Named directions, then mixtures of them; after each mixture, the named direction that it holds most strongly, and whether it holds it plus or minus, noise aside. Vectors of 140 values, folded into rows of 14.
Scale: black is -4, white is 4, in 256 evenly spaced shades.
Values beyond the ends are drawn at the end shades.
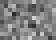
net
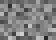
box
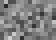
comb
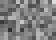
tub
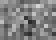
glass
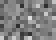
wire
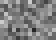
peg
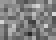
glass, plus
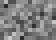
comb, plus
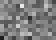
wire, minus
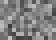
peg, plus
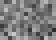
peg, minus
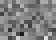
box, minus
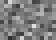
comb, minus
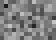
comb, plus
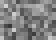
net, minus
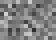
peg, plus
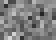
comb, plus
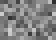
peg, minus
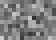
net, minus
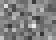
net, minus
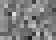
net, minus
